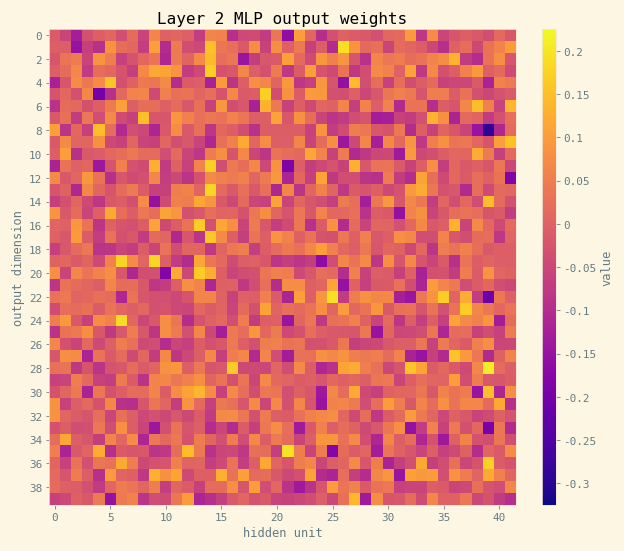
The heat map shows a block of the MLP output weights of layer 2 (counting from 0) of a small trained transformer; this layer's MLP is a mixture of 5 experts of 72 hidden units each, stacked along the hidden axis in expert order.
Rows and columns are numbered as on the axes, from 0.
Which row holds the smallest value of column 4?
5
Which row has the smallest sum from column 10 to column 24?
19
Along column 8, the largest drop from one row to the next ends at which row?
8
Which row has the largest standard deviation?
22
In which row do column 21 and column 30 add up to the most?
35
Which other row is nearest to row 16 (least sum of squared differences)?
29
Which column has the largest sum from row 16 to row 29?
13
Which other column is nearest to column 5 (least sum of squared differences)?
15
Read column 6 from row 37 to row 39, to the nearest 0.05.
0 0.05 0.05
